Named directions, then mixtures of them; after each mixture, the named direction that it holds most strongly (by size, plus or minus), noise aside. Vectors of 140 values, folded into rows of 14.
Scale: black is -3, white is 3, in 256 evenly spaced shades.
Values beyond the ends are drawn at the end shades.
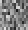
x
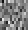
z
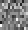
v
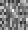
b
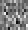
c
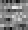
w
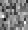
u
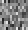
z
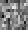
u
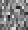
x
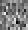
c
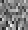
z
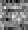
w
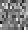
v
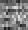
w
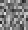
b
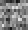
w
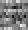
w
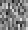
b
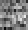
w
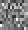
v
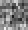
w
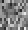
z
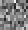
x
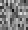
b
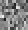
u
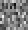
v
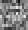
w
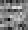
w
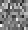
v
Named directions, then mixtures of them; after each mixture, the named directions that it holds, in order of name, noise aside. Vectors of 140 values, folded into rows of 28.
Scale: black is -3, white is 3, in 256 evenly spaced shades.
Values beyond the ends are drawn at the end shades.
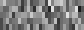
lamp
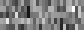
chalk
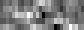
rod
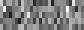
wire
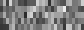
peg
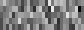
lamp.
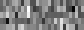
chalk.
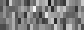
lamp, peg.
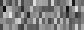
wire.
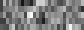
peg, rod.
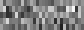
chalk, wire.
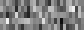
chalk.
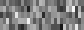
chalk, rod.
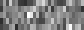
peg, rod.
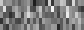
lamp, wire.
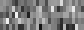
chalk, lamp.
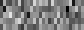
wire.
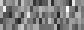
wire.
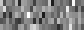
rod, wire.
